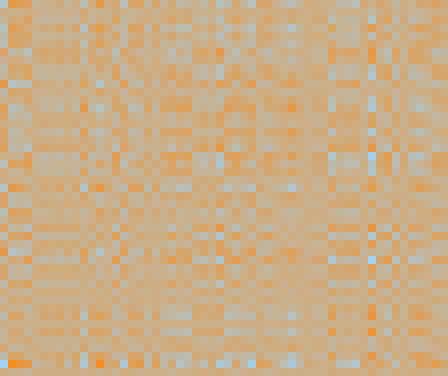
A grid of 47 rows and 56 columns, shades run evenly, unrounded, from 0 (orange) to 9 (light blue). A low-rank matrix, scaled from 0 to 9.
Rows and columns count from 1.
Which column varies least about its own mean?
39
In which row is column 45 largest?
46
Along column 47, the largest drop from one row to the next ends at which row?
34
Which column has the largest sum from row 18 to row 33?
47
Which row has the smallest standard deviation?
41
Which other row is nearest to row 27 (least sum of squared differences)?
5
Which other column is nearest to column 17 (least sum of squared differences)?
54
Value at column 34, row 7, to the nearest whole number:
6
